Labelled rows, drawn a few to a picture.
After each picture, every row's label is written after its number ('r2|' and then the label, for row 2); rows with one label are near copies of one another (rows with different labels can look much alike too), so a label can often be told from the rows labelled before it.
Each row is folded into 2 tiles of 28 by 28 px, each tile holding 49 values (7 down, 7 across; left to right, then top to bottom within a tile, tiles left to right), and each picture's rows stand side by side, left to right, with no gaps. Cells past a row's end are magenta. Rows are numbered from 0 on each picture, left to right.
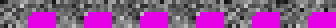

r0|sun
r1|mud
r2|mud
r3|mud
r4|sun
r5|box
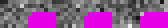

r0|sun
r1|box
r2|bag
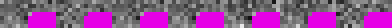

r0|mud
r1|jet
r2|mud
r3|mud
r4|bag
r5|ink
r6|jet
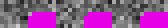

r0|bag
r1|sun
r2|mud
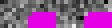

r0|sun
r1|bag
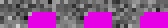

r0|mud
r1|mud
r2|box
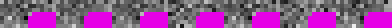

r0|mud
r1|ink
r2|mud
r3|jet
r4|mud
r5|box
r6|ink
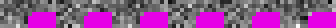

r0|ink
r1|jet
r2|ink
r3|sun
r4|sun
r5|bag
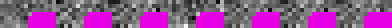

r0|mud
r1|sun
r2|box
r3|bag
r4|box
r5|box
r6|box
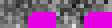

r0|ink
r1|ink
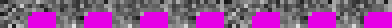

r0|jet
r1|bag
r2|bag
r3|bag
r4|sun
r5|bag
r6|ink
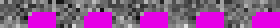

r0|mud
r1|box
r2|mud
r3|bag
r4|box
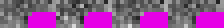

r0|ink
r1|ink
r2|bag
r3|ink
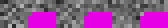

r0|jet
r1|sun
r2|mud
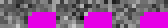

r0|ink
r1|mud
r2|sun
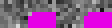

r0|bag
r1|box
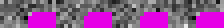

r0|mud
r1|sun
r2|box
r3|bag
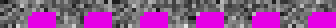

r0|box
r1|ink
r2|box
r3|bag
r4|mud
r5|jet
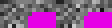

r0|jet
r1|box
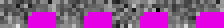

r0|ink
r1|ink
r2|box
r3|bag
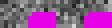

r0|box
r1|ink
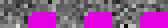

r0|ink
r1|mud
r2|jet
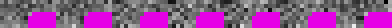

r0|mud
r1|ink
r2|jet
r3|sun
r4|box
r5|box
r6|bag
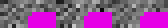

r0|jet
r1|box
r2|box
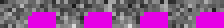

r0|sun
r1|ink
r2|ink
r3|box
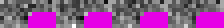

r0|mud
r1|bag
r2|ink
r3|ink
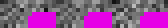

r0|box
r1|box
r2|sun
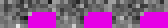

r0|bag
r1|ink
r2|mud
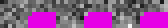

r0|sun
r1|mud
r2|ink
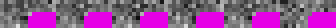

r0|bag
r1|mud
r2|mud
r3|ink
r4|mud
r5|box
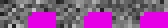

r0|jet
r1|box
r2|mud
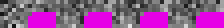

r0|jet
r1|ink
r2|ink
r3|ink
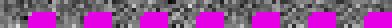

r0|bag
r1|ink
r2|box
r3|sun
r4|ink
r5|jet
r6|jet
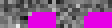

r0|bag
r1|sun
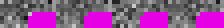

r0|mud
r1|ink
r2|sun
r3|mud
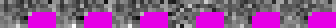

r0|bag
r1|bag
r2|bag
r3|jet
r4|ink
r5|mud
